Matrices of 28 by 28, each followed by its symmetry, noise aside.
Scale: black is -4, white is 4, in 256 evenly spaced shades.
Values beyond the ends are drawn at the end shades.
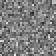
symmetric across the other diagonal.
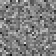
symmetric.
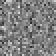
mirrored top to bottom.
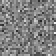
mirrored top to bottom.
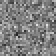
no symmetry.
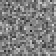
mirrored top to bottom.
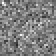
symmetric.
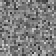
no symmetry.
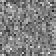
mirrored top to bottom.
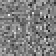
mirrored top to bottom.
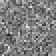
symmetric.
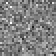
symmetric.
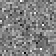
symmetric.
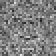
mirrored left to right.
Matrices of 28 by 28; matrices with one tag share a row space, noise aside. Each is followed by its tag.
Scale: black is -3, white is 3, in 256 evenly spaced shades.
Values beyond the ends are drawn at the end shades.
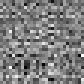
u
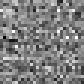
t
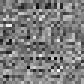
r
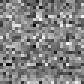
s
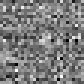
t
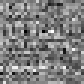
u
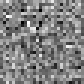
s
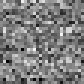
s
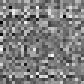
u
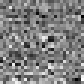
u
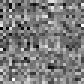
u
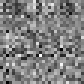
s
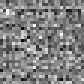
s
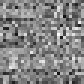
t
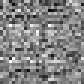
u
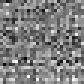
t
